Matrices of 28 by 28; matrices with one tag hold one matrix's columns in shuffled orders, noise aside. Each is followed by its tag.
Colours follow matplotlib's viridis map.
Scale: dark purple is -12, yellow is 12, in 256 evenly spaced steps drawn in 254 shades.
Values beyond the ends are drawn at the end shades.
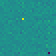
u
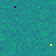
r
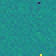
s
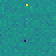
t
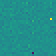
u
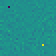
r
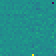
s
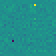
t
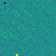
s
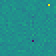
t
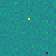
u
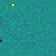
t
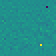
r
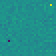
t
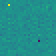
t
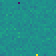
s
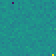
s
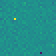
u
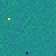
u
